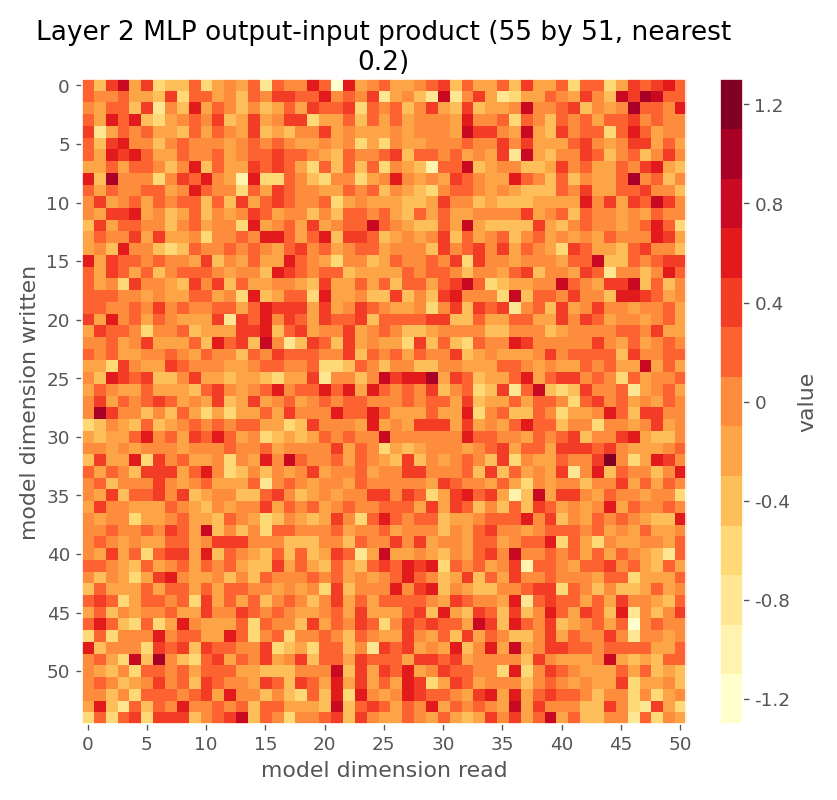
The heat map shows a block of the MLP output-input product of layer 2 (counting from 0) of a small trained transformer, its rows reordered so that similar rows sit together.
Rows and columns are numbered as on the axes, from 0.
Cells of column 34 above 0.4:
2
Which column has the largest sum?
32
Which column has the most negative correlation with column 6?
37
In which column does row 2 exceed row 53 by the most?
46
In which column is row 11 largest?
4
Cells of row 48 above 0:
25
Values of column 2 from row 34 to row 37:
-0.4 0.4 0 0
